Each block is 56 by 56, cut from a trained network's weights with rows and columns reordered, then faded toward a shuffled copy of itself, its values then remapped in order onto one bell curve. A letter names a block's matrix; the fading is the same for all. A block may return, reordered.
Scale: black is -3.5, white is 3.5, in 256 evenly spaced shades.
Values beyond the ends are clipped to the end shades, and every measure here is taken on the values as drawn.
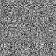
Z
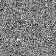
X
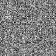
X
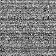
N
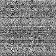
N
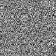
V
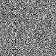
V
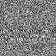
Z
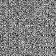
X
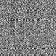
Z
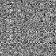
V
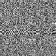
Z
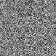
V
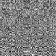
Z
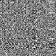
V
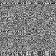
Z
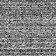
N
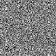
V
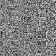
V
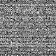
N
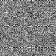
Z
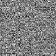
V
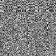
V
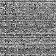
N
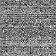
N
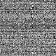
N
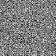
V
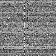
N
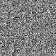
X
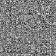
V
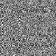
V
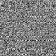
Z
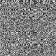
Z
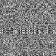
Z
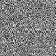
V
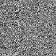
V
